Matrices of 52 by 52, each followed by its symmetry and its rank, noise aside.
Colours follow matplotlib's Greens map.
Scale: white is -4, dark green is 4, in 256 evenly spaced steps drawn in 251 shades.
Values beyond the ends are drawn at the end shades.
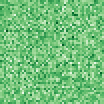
no symmetry, rank twelve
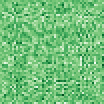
antisymmetric, rank eight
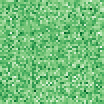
no symmetry, rank twelve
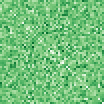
symmetric, rank twelve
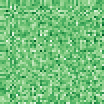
antisymmetric, rank eight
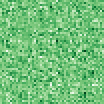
antisymmetric, rank eight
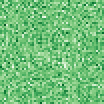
no symmetry, rank twelve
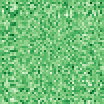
no symmetry, rank eight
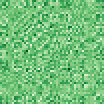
symmetric, rank six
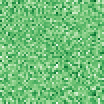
no symmetry, rank twelve
